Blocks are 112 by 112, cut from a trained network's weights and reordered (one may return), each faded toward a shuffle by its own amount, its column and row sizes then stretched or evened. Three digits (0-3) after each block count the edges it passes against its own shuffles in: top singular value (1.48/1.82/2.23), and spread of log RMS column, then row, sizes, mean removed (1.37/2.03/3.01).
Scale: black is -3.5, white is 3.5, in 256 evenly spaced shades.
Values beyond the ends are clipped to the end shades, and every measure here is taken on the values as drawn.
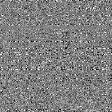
1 1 3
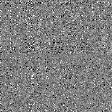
0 2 2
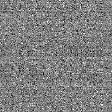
1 2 0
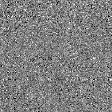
1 1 2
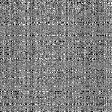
3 0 3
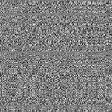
3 0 3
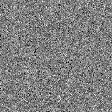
1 1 0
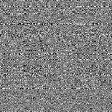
2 0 3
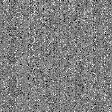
0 2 1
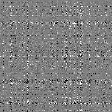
1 3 3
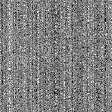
3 2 1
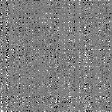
0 3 3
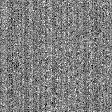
2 1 0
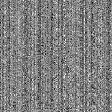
3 2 0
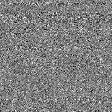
1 0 2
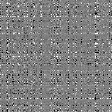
2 3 3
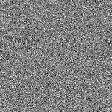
2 0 1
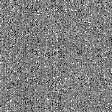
0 2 1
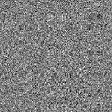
2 2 0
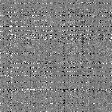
1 2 3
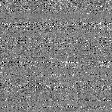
0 0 3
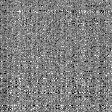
2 0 3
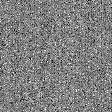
0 0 0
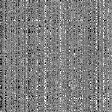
3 3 2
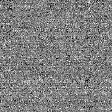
1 1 1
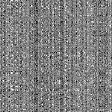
3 2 2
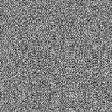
3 0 2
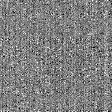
2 0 2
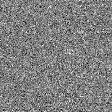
1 0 1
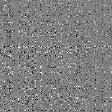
0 3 3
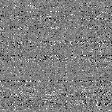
0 2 3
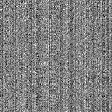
3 1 1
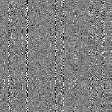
3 3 1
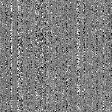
1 3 0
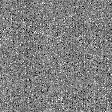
0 0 1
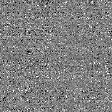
0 2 2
